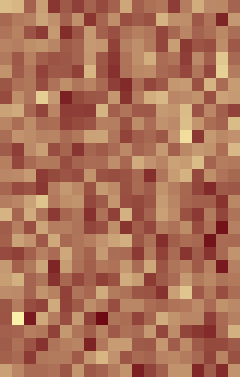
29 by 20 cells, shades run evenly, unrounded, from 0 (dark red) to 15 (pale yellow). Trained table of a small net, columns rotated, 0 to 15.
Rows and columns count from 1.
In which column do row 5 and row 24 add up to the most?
19
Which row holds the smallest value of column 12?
29
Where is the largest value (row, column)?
25, 2
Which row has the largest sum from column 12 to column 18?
13
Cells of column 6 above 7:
9
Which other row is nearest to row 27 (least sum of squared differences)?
15
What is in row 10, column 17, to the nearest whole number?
9
